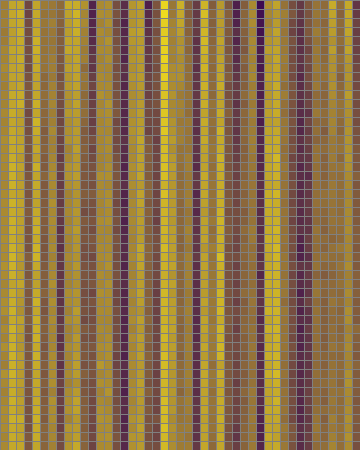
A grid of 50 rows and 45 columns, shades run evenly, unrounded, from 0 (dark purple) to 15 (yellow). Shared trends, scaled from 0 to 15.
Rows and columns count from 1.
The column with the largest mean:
21
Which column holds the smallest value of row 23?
16
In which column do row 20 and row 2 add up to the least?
33
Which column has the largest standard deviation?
23
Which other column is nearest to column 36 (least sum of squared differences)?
40
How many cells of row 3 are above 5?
34
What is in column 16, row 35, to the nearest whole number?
2
